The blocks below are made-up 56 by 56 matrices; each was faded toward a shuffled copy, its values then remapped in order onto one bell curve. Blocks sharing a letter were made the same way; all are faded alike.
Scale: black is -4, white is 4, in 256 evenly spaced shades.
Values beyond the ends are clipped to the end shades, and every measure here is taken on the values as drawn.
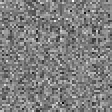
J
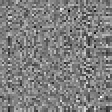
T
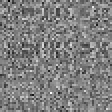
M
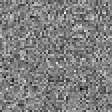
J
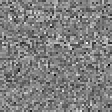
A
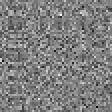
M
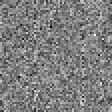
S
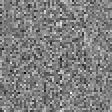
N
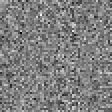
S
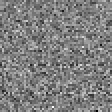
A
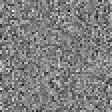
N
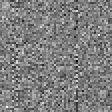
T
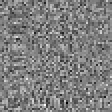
T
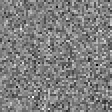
S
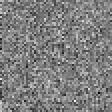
N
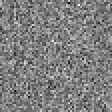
S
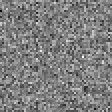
S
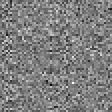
T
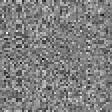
T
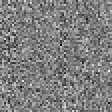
N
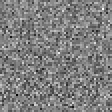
A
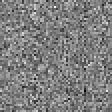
S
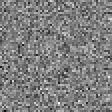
J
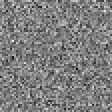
A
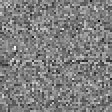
A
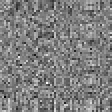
M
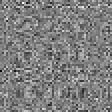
M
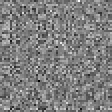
M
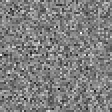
A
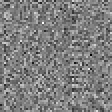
T
